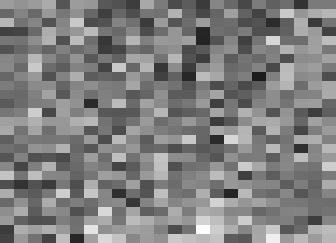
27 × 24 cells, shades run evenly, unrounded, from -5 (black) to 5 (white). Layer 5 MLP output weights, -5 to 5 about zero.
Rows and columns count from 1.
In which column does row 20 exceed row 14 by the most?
16
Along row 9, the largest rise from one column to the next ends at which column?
15
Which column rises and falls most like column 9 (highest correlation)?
22
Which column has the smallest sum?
14
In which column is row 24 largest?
8
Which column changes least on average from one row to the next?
6
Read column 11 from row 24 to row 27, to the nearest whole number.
-1 2 1 1
